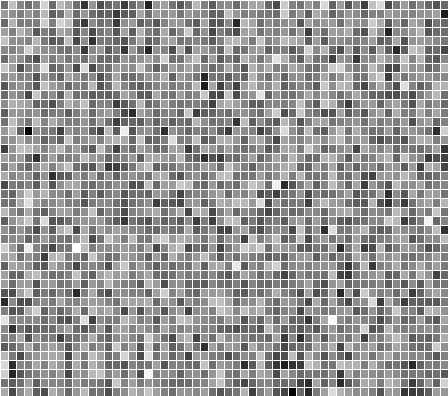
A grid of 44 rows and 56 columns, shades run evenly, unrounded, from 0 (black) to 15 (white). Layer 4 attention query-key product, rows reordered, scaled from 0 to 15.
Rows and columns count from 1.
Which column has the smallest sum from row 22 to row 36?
39
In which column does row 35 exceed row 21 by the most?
5
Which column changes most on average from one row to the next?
1
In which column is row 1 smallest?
19
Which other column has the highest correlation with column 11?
42
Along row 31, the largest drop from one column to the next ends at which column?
43
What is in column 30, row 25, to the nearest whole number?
11
